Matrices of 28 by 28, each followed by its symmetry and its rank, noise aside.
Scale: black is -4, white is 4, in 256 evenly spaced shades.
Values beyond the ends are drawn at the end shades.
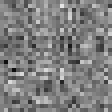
antisymmetric, rank four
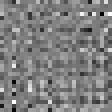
antisymmetric, rank four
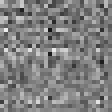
no symmetry, rank four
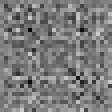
symmetric, rank five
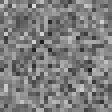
symmetric, rank four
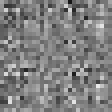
no symmetry, rank four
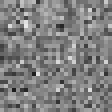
no symmetry, rank five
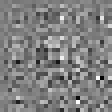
antisymmetric, rank four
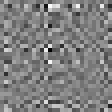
no symmetry, rank three
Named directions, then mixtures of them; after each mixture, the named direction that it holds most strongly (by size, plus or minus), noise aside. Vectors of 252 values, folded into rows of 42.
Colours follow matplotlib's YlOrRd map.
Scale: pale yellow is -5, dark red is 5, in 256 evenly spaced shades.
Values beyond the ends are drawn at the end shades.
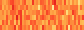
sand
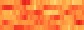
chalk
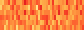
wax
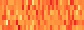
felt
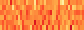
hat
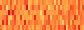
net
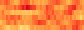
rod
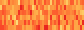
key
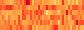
chalk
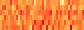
hat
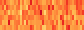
net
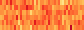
hat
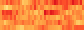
chalk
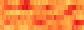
rod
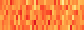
hat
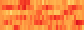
chalk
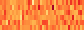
sand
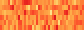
wax
